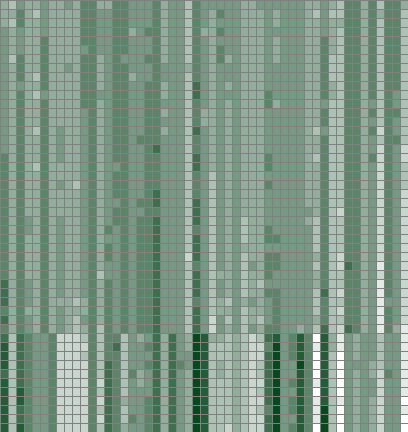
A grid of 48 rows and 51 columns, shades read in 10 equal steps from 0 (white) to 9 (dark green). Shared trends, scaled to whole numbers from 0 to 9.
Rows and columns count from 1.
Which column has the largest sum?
25
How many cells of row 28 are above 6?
2
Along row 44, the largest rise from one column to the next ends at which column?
41
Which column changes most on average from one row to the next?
40
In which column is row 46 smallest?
43
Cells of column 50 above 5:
12
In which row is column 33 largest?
1
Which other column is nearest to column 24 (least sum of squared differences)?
42
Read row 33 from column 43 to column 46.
2 6 6 4
